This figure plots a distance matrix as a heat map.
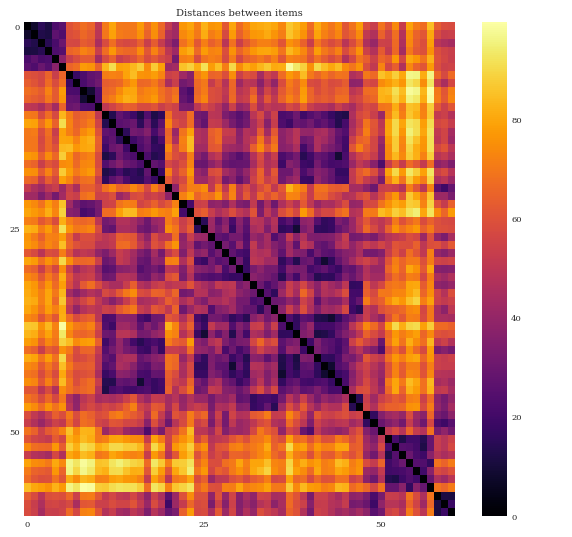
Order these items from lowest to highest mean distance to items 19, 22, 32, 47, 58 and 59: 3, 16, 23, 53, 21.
16, 21, 23, 53, 3
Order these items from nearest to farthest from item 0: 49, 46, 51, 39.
49, 51, 46, 39
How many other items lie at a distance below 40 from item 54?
6
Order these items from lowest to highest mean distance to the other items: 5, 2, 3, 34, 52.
34, 2, 3, 52, 5
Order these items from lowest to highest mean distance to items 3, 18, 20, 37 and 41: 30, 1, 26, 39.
30, 39, 26, 1
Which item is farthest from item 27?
5
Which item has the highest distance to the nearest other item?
21
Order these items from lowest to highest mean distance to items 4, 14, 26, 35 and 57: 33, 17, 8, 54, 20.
17, 33, 20, 54, 8
